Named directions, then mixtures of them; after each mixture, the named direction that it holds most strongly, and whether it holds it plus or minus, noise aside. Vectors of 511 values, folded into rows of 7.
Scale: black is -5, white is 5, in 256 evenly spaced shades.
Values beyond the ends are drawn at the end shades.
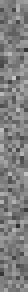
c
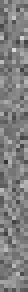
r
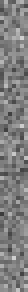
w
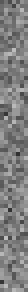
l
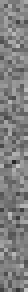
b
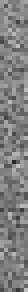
b, plus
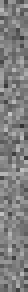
w, minus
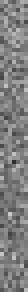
b, plus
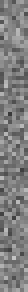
w, plus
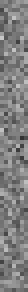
r, plus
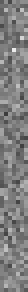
r, plus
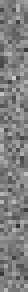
c, plus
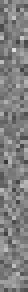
r, plus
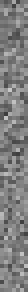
l, plus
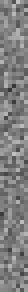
w, plus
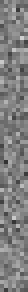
r, plus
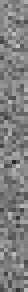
b, plus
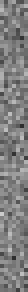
w, minus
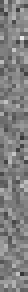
r, plus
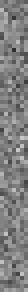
r, minus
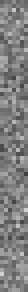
c, minus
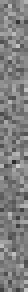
b, plus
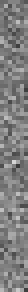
b, minus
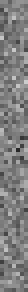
r, plus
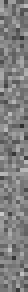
w, minus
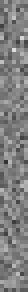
r, plus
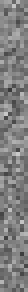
l, minus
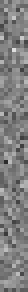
r, plus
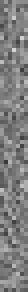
r, plus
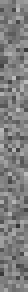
c, plus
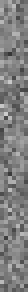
l, minus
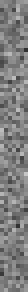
c, plus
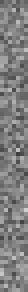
c, minus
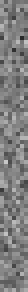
r, minus
